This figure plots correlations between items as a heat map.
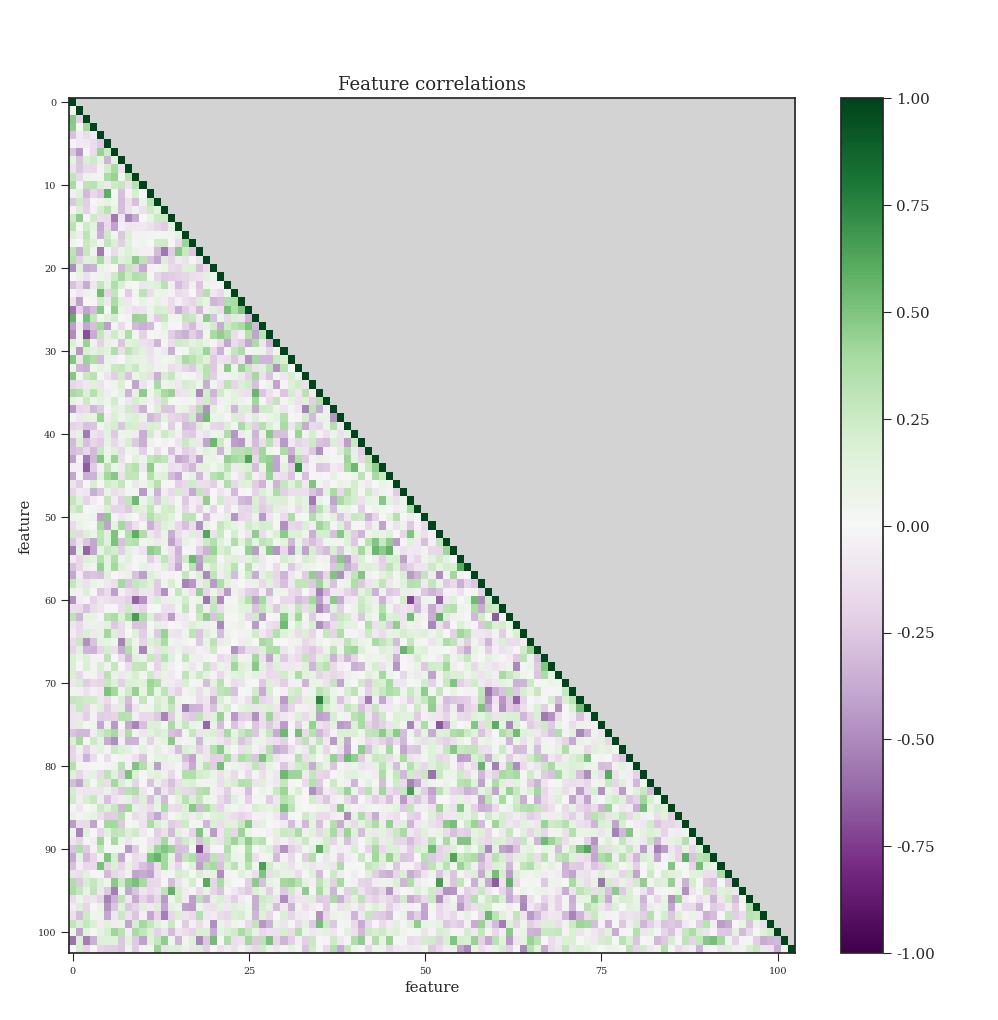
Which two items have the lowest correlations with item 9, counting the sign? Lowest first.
60, 75
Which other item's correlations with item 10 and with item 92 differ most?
27
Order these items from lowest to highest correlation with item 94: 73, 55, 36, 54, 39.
54, 73, 39, 36, 55
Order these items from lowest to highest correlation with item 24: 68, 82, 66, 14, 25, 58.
66, 14, 58, 68, 82, 25
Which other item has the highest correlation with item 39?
79
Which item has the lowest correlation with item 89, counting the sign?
74
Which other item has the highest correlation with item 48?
83
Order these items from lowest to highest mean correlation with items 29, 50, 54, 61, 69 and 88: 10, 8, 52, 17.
10, 52, 17, 8
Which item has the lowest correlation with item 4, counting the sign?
18
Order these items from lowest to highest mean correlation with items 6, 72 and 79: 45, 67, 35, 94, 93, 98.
98, 67, 93, 45, 94, 35
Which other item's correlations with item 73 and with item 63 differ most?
72
